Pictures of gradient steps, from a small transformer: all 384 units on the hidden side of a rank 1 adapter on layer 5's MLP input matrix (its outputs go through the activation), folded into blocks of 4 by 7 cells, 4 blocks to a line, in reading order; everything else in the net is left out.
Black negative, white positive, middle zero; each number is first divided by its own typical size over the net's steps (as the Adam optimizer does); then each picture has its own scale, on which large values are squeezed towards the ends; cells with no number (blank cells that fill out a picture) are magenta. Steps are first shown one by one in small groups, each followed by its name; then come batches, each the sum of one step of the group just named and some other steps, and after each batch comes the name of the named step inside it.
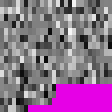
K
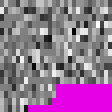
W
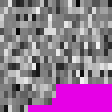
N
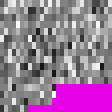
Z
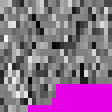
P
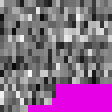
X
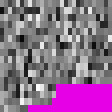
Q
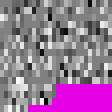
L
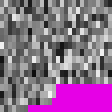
W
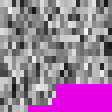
Q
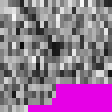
P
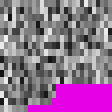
P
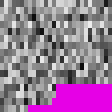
P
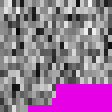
N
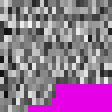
N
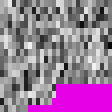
K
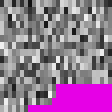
W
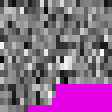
Q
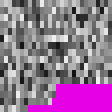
P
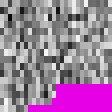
Q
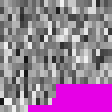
Q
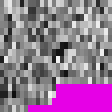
Z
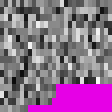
Q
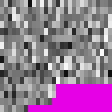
W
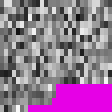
N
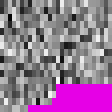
Q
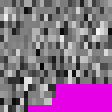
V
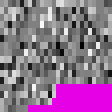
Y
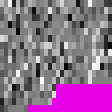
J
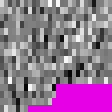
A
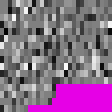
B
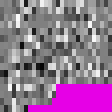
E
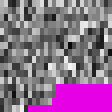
A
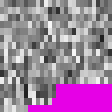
A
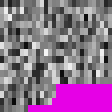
V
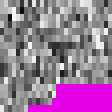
Y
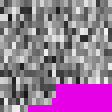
V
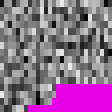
Y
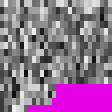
Y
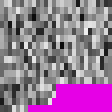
J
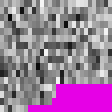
E
